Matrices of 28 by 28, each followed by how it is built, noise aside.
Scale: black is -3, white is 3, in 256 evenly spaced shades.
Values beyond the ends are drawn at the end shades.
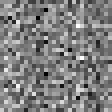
repeating rows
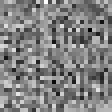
blocks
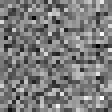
repeating rows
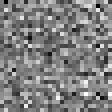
low rank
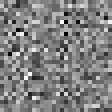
low rank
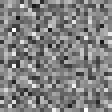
repeating rows
